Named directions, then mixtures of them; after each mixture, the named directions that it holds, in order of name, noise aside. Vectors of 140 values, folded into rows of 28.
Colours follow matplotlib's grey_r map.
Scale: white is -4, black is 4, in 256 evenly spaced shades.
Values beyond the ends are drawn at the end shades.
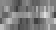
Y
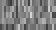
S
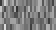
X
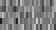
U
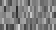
S, X.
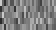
U, X.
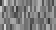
X.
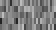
S, U.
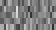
S, X.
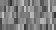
S, U.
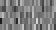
U.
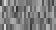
X.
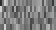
X.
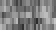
U, Y.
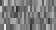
X.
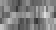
Y.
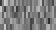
X.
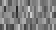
S, X.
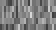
S.
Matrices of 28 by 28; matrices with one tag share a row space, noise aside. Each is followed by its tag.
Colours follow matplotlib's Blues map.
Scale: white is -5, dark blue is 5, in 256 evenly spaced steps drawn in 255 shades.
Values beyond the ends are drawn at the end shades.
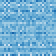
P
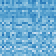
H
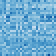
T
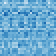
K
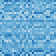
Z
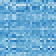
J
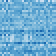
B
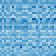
H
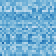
H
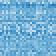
P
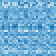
K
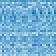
H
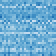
P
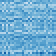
B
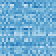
B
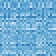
P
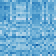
J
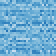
J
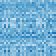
P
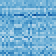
B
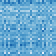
P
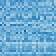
T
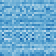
Z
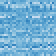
J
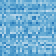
T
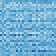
T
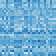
B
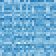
Z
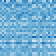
H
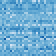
T
